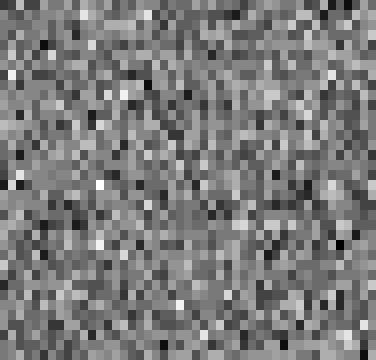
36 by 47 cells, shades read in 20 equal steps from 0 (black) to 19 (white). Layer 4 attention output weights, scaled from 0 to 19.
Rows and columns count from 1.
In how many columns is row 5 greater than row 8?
22
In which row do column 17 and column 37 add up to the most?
3
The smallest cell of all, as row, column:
25, 43
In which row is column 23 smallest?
14
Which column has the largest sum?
2
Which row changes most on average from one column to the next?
15
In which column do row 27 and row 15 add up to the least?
16
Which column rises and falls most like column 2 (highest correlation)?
42
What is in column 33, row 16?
12
